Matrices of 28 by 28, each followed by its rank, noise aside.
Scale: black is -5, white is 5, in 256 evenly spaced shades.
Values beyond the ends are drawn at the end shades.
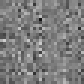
four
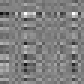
one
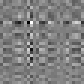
one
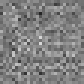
four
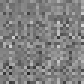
four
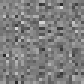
four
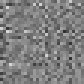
four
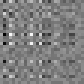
one
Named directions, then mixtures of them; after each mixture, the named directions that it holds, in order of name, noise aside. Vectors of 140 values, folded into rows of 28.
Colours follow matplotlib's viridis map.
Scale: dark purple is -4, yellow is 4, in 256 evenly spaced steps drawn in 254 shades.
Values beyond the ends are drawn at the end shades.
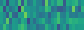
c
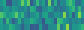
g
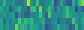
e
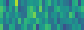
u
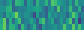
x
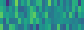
g, u.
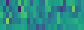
c, g.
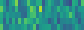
e, u.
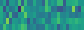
c.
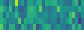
u, x.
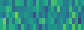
x.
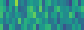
u.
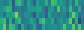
x.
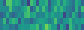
e, g.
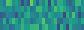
g.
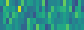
c, u.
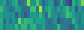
e, u.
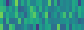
g, u.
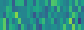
x.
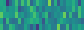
g, u.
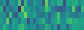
c.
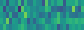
c.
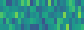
g.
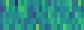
u.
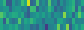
e, g.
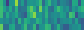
u.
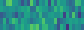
g.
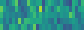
e, u.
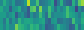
e.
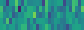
c, u.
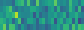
g, x.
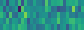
c.
